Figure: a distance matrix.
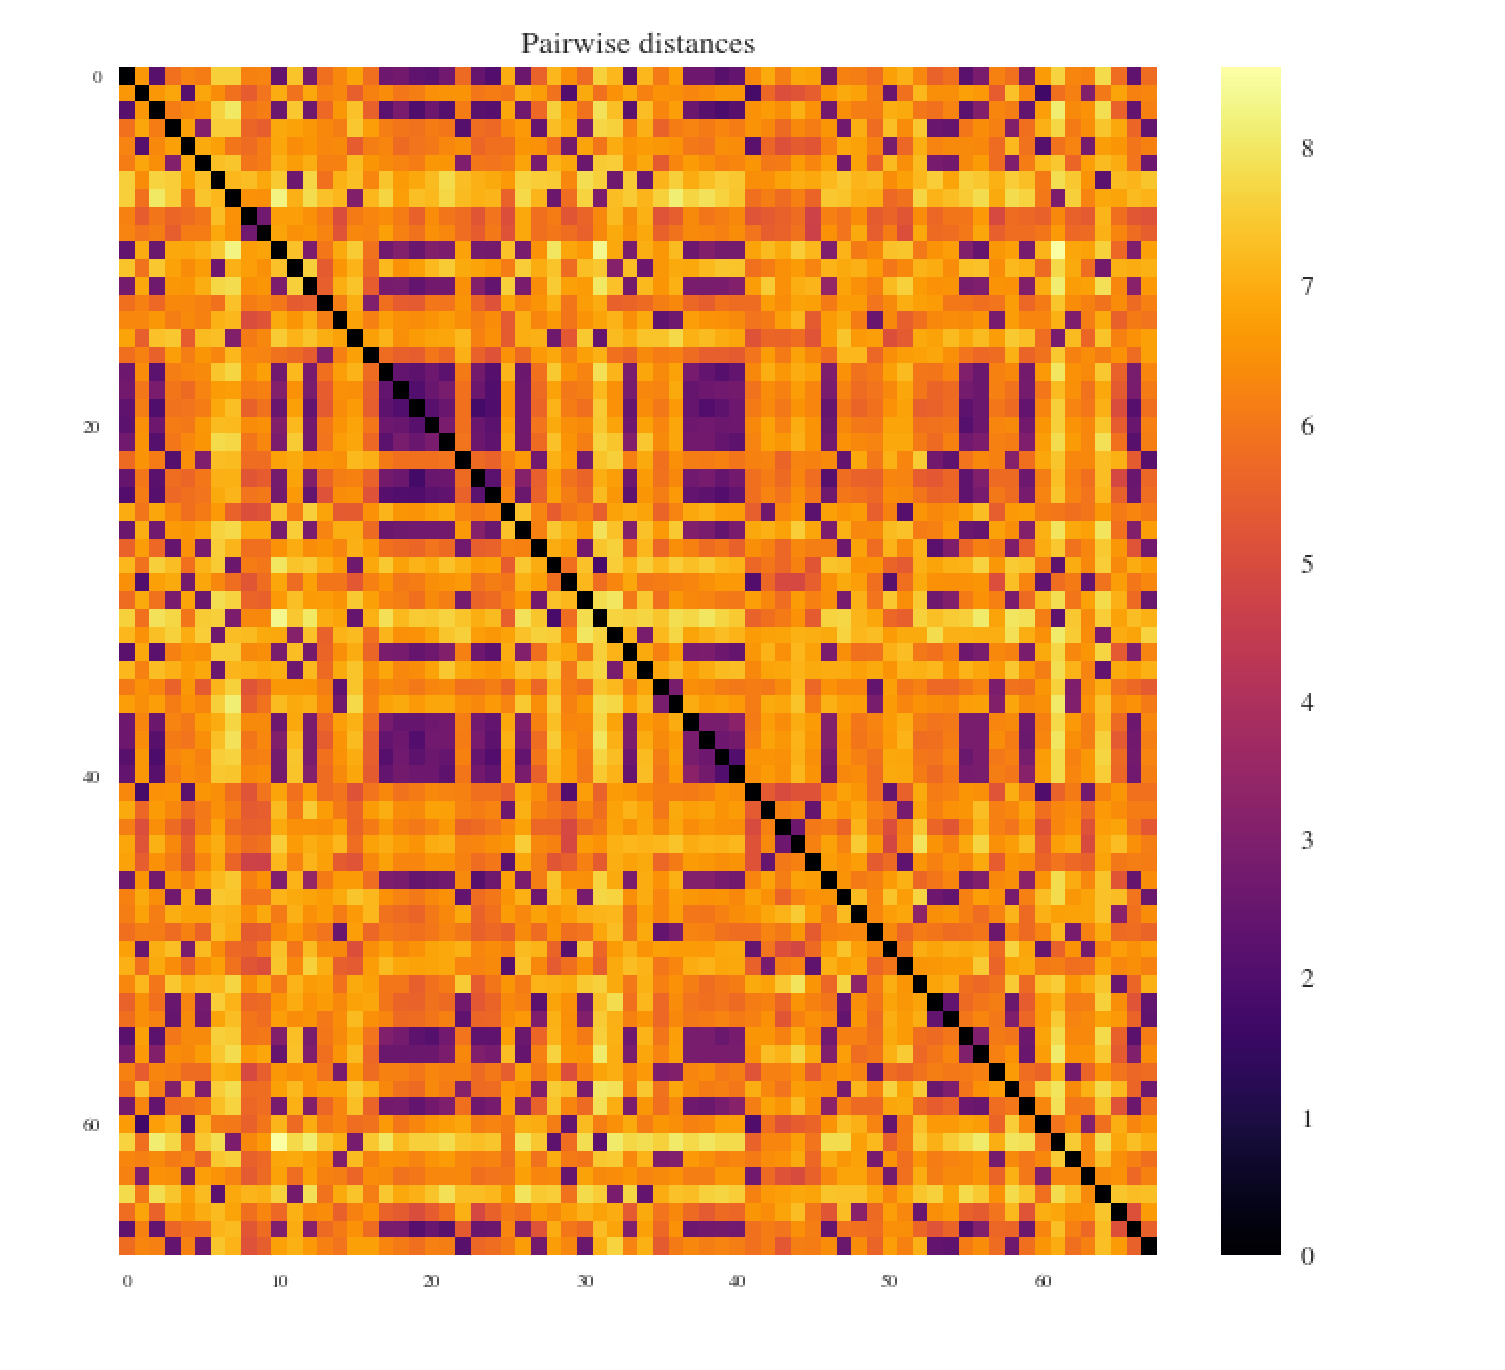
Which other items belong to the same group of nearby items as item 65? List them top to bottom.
48, 52
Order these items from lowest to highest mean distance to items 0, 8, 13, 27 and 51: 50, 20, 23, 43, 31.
23, 20, 43, 50, 31
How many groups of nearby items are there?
11
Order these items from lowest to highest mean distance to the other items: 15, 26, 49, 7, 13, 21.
21, 26, 49, 13, 15, 7
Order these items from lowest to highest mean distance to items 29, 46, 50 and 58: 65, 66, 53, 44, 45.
66, 53, 44, 45, 65
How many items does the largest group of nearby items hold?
22
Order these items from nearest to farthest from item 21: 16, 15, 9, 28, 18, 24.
24, 18, 16, 9, 15, 28
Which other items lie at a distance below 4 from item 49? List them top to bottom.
14, 35, 36, 57, 62
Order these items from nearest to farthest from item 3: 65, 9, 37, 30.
30, 9, 37, 65
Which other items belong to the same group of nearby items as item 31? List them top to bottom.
7, 15, 28, 61
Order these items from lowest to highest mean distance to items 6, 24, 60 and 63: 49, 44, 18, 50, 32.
50, 18, 32, 44, 49
